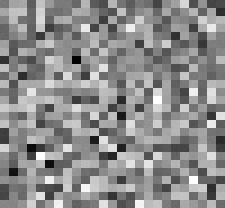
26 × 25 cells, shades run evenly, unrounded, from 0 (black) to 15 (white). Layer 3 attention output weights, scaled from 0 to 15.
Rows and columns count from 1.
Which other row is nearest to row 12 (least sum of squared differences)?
13
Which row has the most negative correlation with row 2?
15
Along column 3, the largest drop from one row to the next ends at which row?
10
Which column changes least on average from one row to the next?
2
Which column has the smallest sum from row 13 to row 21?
14
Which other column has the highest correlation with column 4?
18
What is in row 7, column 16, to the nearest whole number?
9
